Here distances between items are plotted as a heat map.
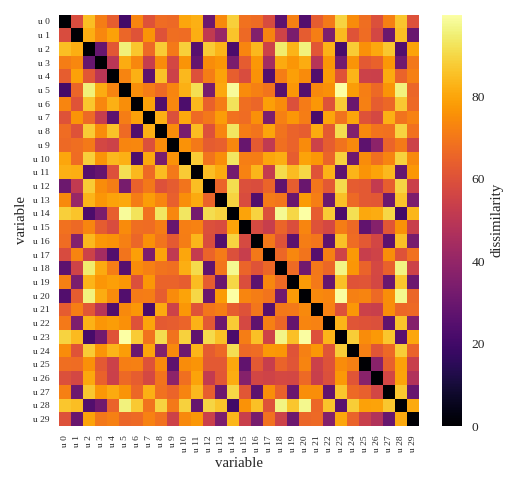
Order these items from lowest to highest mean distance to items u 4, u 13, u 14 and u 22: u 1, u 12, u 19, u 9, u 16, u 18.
u 16, u 19, u 1, u 9, u 12, u 18
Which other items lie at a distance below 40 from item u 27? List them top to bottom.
u 1, u 13, u 16, u 19, u 22, u 29
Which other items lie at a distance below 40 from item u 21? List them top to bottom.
u 4, u 7, u 17
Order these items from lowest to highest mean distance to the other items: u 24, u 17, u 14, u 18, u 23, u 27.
u 17, u 27, u 18, u 24, u 23, u 14
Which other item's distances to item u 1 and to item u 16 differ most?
u 13
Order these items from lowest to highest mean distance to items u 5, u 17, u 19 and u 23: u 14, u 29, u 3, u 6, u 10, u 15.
u 3, u 29, u 15, u 14, u 6, u 10
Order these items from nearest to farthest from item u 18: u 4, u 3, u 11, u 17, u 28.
u 17, u 4, u 3, u 11, u 28
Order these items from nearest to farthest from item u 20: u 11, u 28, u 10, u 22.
u 22, u 10, u 11, u 28
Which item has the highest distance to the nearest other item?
u 26
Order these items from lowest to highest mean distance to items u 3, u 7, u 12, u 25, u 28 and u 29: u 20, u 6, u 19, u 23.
u 23, u 19, u 20, u 6
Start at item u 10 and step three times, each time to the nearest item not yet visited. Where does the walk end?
u 24
